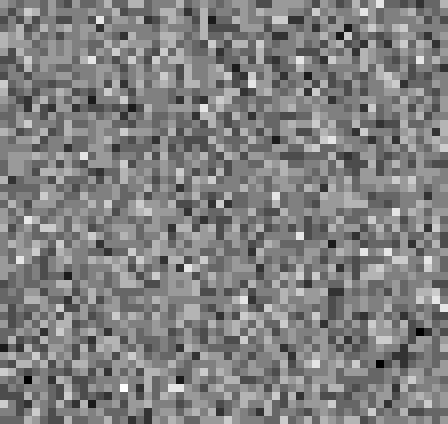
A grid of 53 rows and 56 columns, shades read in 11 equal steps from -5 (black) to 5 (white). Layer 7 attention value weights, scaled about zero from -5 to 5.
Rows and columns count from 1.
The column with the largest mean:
21
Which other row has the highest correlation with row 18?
16
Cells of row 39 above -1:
34
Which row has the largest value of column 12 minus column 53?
42
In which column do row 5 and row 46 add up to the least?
48
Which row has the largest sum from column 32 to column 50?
2
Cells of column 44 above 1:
6
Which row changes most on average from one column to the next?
29
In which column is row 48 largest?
52
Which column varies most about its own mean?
4
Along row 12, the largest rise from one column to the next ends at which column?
40
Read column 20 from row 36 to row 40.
-2 0 2 -1 2
